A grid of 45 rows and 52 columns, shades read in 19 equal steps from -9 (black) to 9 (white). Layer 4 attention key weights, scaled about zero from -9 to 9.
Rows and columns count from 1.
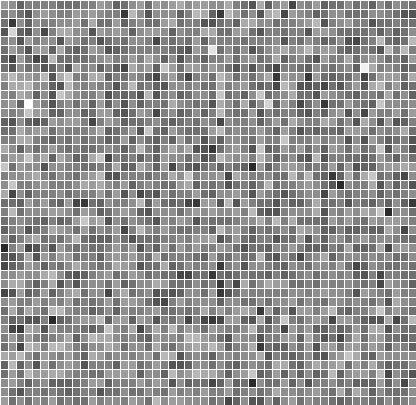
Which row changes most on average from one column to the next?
12
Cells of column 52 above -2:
36
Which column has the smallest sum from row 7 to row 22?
20
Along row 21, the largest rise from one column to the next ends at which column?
44
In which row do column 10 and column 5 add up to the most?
27
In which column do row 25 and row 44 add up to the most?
35
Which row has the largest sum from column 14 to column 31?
42
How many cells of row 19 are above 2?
4
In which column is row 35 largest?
48
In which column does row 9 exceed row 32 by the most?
28
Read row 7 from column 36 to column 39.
-2 0 1 -1
